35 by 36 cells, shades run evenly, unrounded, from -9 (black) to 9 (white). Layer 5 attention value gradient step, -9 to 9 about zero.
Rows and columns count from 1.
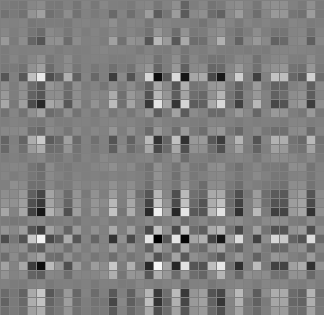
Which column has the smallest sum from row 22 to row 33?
5
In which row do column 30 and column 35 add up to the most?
27
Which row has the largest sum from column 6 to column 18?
30
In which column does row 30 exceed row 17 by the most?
18
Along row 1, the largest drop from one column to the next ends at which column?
21
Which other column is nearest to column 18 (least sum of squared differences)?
25
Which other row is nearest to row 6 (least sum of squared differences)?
14
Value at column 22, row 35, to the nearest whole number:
1
